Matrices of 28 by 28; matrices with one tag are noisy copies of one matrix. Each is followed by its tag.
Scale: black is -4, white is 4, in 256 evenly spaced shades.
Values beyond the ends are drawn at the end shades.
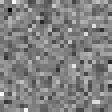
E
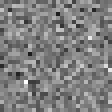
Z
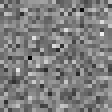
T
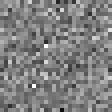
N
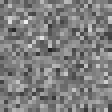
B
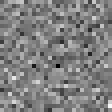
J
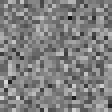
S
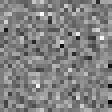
T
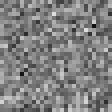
J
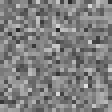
E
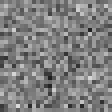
N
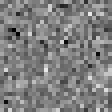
B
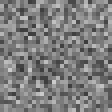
E
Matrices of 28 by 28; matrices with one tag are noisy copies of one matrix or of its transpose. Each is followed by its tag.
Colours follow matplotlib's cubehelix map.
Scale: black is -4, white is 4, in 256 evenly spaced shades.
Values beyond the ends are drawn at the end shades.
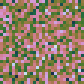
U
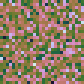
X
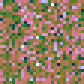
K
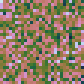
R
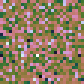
X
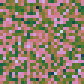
U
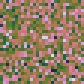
X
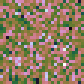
U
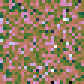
X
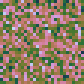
X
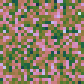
X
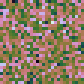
X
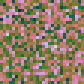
U
